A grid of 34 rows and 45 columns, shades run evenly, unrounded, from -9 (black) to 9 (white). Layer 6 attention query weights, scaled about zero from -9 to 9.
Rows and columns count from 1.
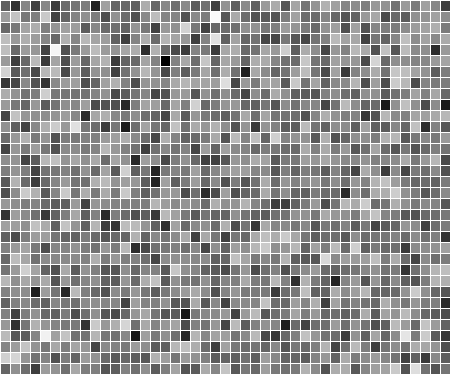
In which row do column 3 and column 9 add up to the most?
18
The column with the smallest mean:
45
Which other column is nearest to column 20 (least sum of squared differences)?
32
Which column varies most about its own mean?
5
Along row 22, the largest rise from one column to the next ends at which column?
21
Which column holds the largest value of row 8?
23
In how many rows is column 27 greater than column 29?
21
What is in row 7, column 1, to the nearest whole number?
6
